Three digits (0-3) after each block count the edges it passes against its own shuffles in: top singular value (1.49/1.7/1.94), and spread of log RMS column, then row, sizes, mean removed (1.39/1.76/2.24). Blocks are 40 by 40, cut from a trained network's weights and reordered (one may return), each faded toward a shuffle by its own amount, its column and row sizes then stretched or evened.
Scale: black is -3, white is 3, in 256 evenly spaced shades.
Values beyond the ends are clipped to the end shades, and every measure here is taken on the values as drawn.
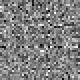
1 1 1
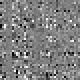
0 3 3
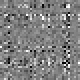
2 3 3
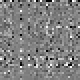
1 3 3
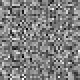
2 1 0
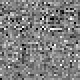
1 0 3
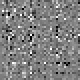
1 3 2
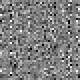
0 3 0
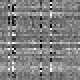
3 3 1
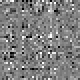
0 3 3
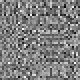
3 0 2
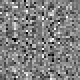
2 3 0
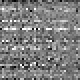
2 2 3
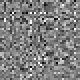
2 2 2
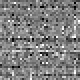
1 2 2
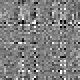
3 3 3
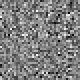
1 1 1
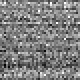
2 1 1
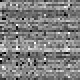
3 2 1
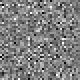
0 2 1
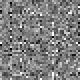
2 2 1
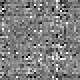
0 3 1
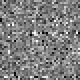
0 0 2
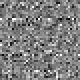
2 1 3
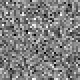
0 0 0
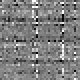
2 3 2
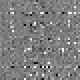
0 2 2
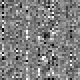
1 3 0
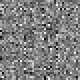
1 2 1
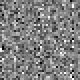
0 3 0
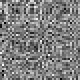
3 2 1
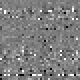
1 1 3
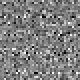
0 1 3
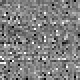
0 2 1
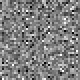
0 3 0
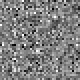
0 1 2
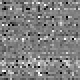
0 1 3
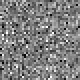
0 2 0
